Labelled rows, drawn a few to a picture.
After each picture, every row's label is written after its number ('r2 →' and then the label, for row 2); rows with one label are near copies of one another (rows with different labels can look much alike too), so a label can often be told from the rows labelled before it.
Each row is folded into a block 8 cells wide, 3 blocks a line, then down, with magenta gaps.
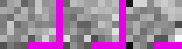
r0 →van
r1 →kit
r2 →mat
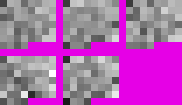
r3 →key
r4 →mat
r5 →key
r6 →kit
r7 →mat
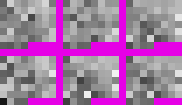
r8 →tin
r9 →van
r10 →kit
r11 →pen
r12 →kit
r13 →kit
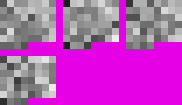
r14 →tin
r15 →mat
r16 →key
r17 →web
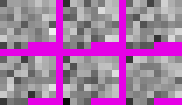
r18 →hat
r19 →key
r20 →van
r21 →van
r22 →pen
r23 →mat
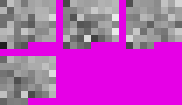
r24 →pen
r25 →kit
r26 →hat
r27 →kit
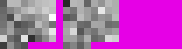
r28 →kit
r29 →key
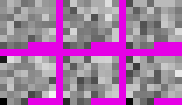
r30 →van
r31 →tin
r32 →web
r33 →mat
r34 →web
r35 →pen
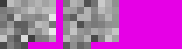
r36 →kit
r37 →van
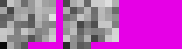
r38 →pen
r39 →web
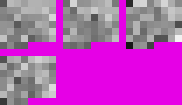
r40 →kit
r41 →tin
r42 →mat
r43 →web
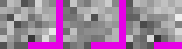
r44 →van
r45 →tin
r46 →kit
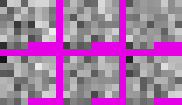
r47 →web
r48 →van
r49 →hat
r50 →key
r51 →van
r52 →key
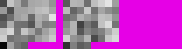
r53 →pen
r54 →web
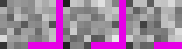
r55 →hat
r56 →mat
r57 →web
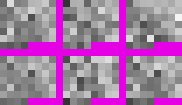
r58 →tin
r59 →key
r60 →kit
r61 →tin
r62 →web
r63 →tin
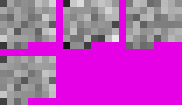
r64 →hat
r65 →mat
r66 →van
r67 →hat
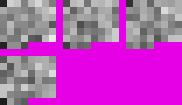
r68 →mat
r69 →web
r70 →key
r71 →pen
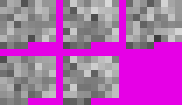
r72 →van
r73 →tin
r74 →van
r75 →key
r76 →tin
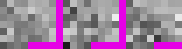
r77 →tin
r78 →pen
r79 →kit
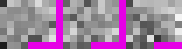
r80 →mat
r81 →van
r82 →kit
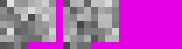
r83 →tin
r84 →web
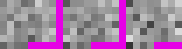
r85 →van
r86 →hat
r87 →hat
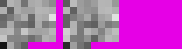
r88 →pen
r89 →pen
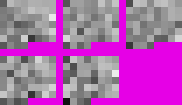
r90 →kit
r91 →hat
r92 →mat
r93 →van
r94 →pen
